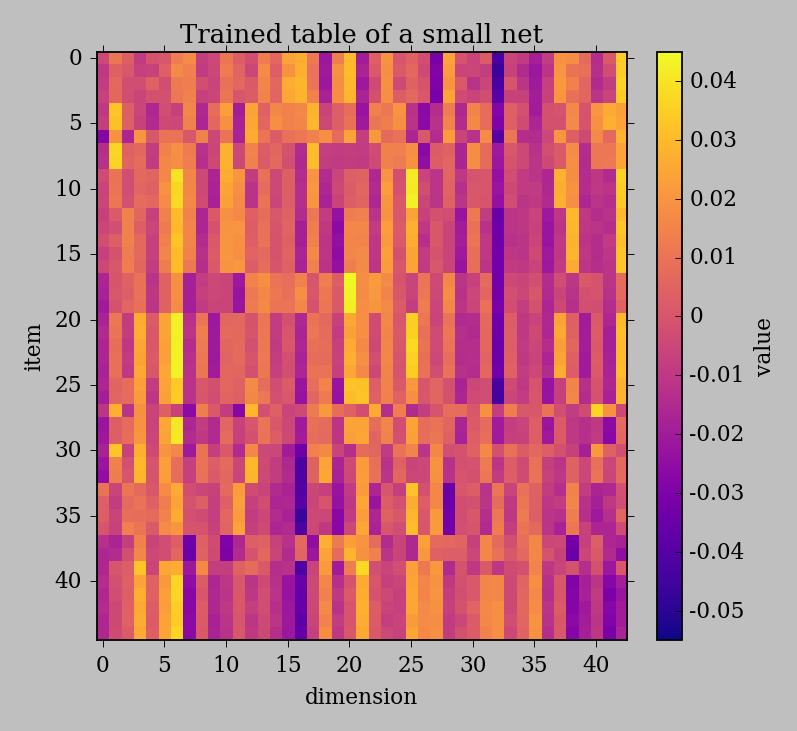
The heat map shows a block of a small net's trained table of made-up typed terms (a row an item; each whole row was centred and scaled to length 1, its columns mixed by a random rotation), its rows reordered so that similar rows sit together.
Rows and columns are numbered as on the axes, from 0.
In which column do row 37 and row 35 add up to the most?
21
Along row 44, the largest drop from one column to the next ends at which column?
7
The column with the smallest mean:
32
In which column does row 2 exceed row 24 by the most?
16
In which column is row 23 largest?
6
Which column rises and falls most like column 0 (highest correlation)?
11
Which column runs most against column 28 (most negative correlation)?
27
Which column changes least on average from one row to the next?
35
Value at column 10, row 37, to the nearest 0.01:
-0.03
